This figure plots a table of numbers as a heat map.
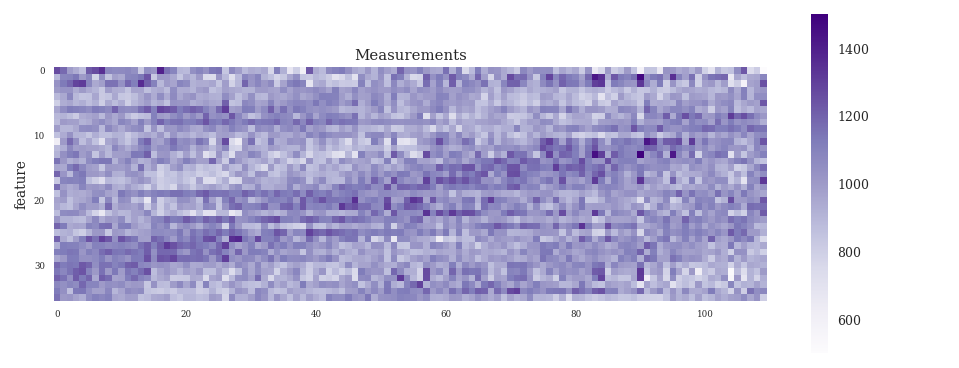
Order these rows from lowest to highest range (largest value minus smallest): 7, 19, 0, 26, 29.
19, 29, 7, 26, 0
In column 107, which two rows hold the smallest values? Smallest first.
0, 28
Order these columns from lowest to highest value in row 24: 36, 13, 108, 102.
36, 108, 13, 102
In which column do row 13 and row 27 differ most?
90
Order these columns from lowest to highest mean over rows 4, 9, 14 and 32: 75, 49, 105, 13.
49, 75, 13, 105
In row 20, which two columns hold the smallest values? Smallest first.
14, 90
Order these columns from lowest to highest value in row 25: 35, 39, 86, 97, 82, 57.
86, 82, 57, 97, 35, 39
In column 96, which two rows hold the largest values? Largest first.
11, 19
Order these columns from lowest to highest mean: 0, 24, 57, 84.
24, 0, 84, 57
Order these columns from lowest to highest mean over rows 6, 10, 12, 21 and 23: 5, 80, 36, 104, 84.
84, 5, 80, 36, 104
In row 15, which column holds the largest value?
77
